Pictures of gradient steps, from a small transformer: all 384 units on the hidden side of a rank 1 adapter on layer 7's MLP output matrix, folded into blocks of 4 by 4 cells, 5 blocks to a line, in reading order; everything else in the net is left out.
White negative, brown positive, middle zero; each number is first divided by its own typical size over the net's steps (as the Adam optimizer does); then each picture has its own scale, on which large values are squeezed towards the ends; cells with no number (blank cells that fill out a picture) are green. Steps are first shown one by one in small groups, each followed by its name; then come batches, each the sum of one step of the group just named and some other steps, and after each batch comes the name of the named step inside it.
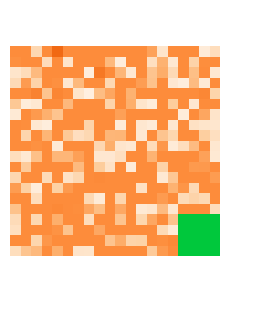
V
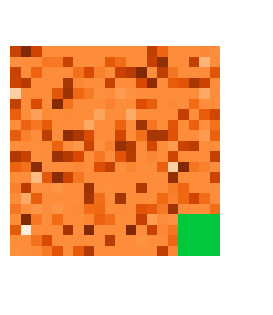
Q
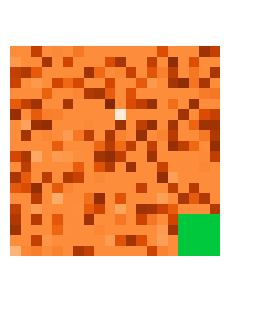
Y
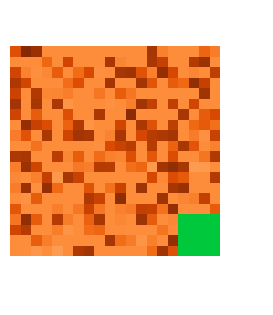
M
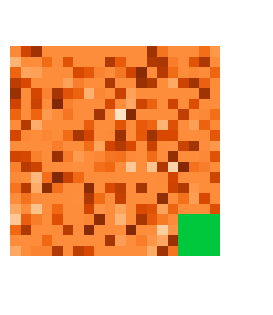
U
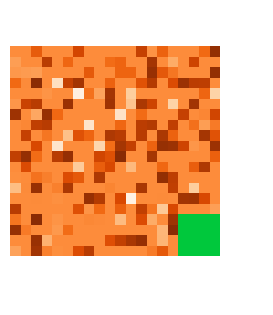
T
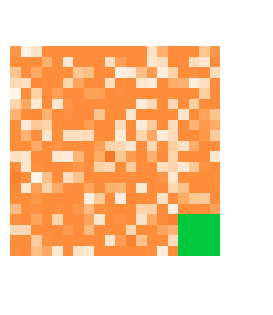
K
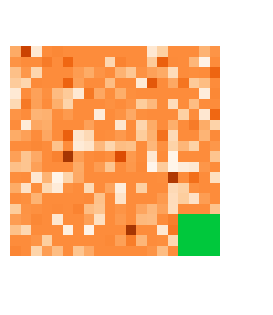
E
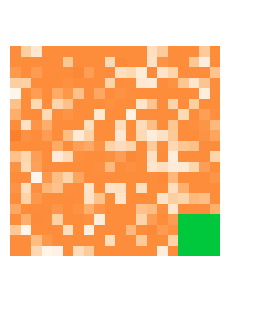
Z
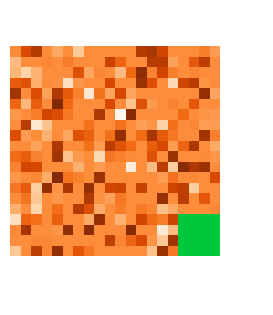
U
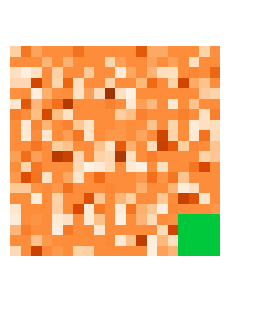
T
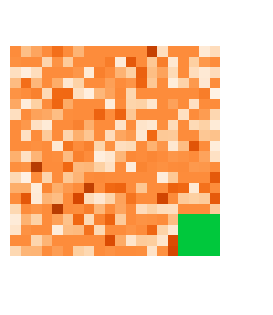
V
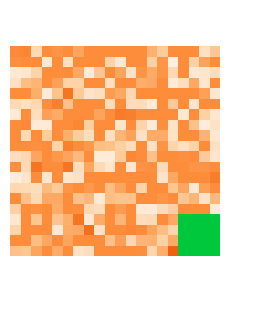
V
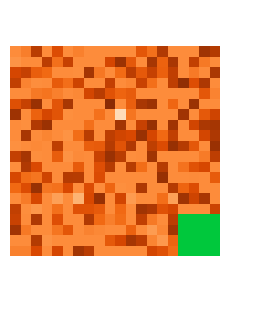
Y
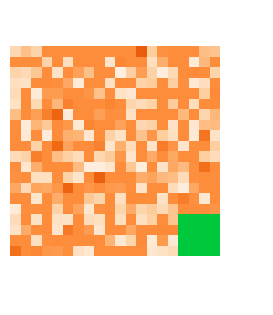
K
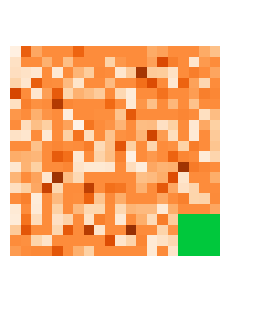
U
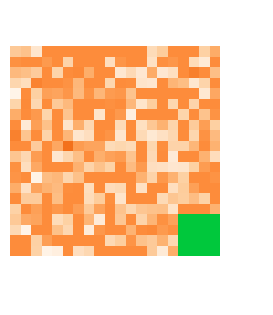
Z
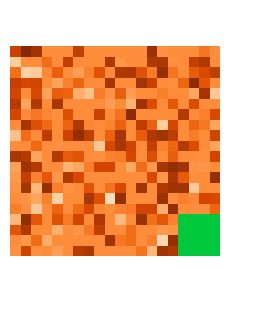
M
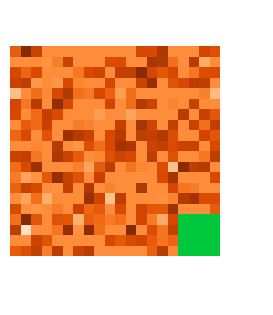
Q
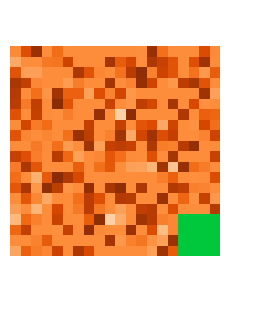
U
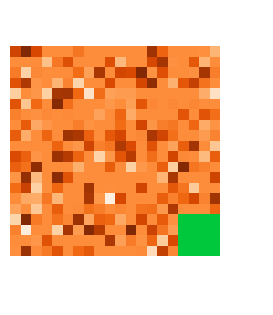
Q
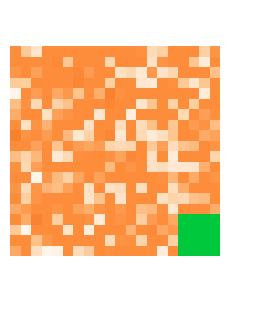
Z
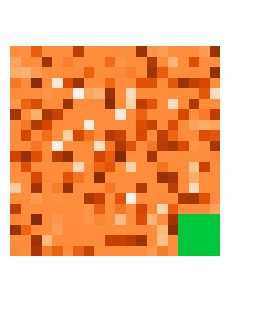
T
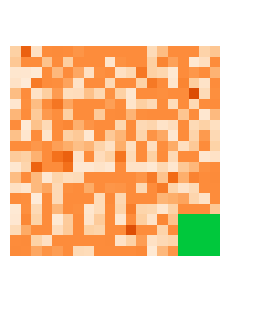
E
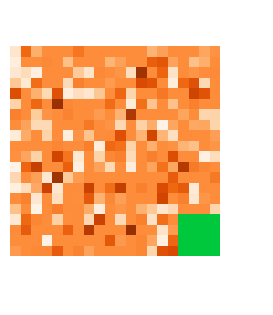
U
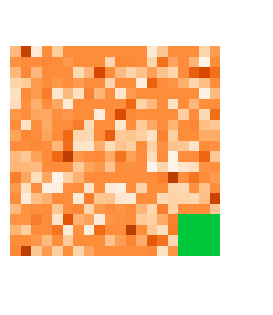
E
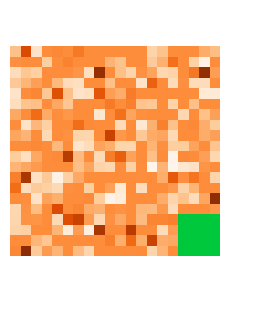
E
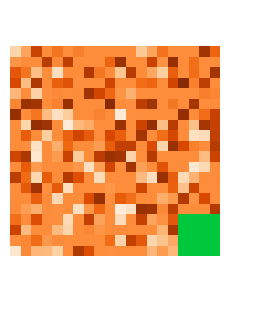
Y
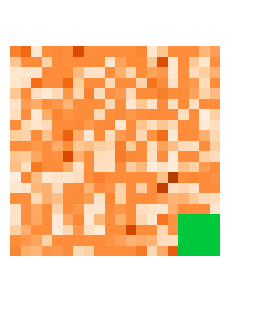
E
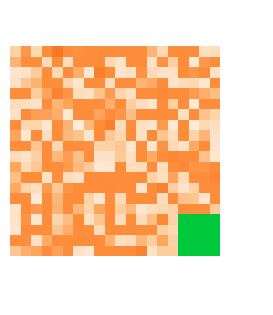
V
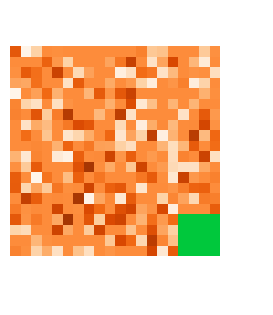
K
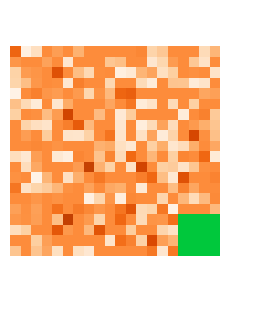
K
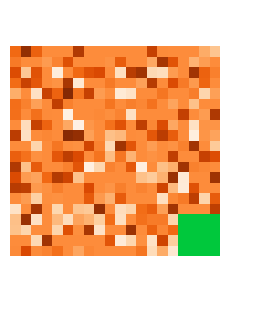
Q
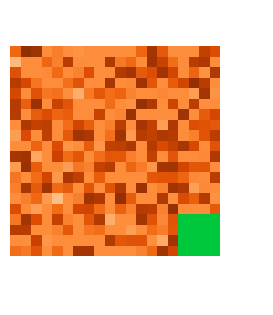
M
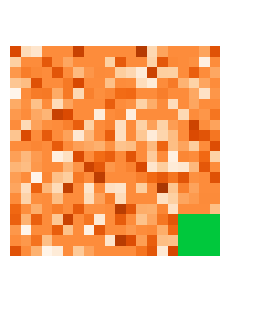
Z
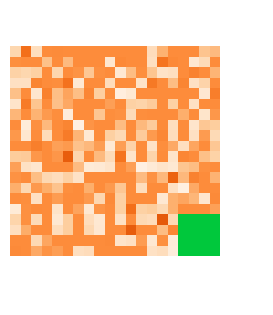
E
